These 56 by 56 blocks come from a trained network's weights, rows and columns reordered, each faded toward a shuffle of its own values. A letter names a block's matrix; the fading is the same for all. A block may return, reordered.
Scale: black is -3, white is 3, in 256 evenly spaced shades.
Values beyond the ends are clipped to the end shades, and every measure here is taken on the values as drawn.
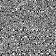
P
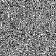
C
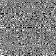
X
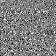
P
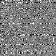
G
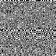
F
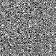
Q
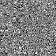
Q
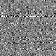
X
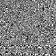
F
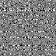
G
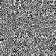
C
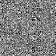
Q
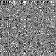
G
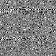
X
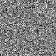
C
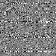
G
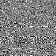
G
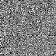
Q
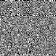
F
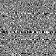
F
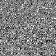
P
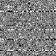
F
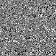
P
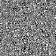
Q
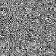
C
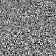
P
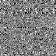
P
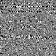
X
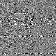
G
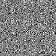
C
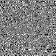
P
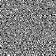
F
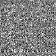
F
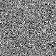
C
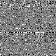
X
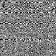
F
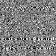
F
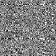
F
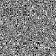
Q
